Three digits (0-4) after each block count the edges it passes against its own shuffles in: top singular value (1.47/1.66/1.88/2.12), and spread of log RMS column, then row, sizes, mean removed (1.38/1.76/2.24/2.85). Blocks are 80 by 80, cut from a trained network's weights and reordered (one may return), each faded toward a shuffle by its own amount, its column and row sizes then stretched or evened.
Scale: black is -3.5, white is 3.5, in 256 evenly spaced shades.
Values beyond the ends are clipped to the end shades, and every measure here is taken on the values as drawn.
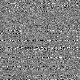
1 0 4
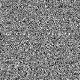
2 0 2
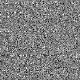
0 2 2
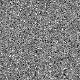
0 2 0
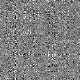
3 4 2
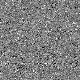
1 0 1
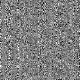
1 4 1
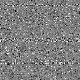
3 0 3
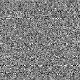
3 0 3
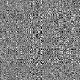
4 3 3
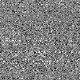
0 1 4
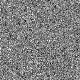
0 1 0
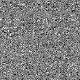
0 2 3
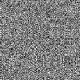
4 1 0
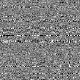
4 0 4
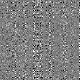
4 4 3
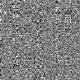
3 4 0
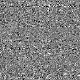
1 2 3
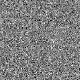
0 0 2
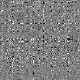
1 4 4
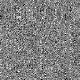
2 3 0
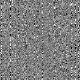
3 4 0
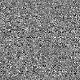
2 2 3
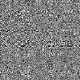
3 2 3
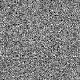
2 0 1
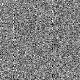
2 2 0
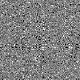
3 2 2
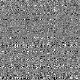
3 3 4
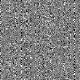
0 4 0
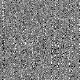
0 4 1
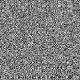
4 1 2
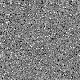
2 0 0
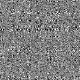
1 3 3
